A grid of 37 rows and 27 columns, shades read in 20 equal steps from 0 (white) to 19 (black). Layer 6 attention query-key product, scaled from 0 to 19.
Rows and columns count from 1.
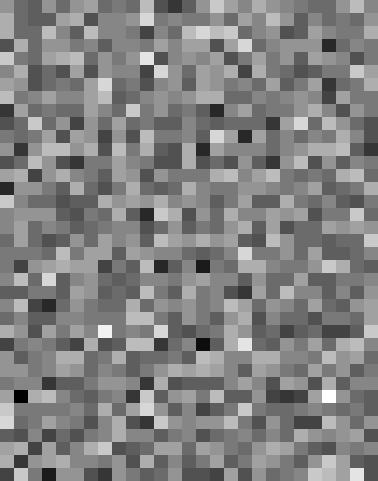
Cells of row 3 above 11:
4
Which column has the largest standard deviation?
11
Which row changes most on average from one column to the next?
31
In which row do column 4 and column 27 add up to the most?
37
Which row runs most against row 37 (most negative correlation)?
8
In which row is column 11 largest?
17
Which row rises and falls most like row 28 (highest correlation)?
36
